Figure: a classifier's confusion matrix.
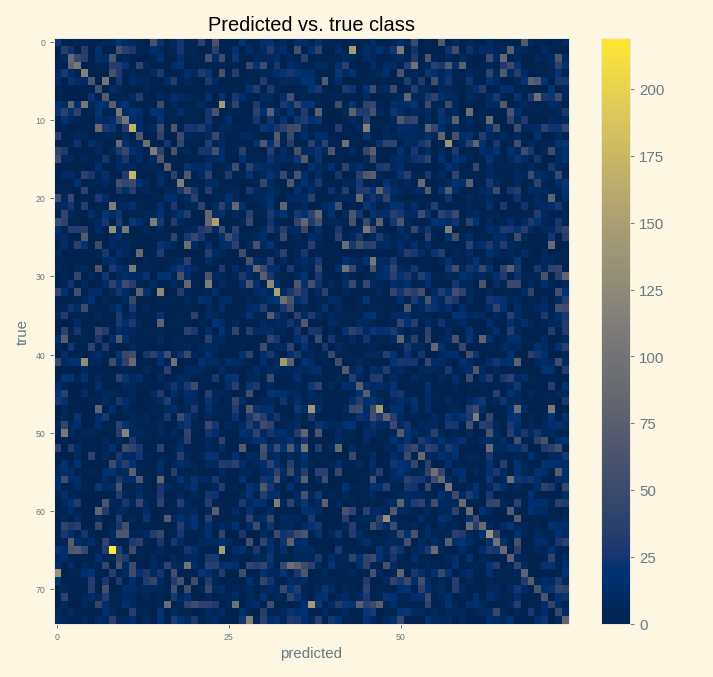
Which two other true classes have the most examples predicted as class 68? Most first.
0, 14
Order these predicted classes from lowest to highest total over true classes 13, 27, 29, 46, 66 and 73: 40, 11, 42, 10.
40, 10, 11, 42
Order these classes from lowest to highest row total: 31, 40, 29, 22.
40, 22, 31, 29
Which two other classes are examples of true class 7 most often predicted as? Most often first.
70, 51
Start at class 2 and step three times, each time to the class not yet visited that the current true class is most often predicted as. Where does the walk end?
24
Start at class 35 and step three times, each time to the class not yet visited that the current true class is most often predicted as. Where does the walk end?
38
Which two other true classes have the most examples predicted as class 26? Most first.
72, 21
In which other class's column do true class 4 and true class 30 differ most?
74
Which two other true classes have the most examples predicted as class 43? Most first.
1, 9
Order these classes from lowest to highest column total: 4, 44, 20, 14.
14, 20, 44, 4
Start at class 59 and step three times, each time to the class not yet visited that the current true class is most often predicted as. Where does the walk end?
36
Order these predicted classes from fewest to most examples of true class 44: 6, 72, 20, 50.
50, 6, 72, 20
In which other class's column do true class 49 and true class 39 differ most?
55
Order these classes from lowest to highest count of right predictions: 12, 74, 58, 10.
58, 12, 74, 10
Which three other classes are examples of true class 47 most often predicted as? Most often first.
37, 72, 67
